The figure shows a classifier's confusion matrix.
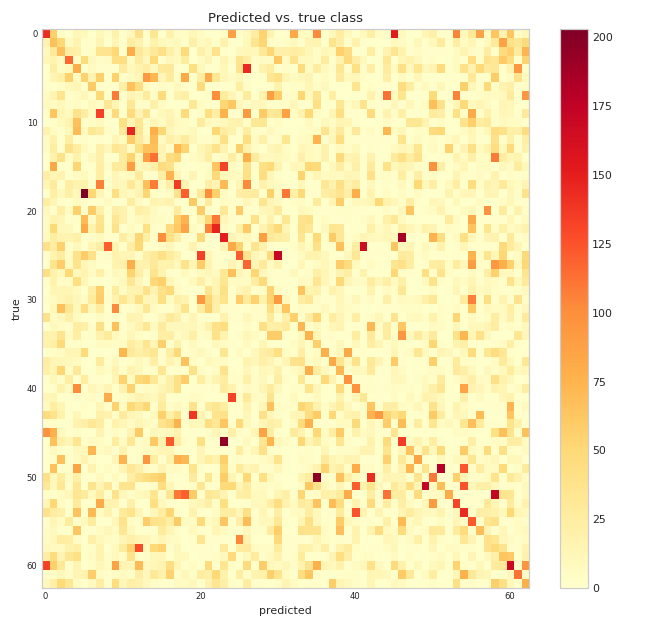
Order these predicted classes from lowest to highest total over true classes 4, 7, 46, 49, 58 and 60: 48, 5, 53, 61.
5, 48, 61, 53
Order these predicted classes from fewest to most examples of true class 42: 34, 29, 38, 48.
48, 38, 34, 29
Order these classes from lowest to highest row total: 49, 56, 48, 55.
56, 48, 55, 49
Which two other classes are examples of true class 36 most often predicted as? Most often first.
39, 10
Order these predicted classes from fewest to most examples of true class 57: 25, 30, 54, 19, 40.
19, 40, 54, 30, 25
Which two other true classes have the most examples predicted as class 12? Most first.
58, 60
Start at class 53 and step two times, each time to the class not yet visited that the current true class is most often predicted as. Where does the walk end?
35
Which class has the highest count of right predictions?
60
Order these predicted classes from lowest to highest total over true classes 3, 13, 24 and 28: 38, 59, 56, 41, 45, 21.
56, 21, 45, 59, 38, 41
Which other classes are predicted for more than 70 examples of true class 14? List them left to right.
13, 26, 58
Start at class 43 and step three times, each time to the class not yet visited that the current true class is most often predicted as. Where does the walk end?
34
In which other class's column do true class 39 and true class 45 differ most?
0
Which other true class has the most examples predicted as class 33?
29
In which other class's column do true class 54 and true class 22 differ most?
40
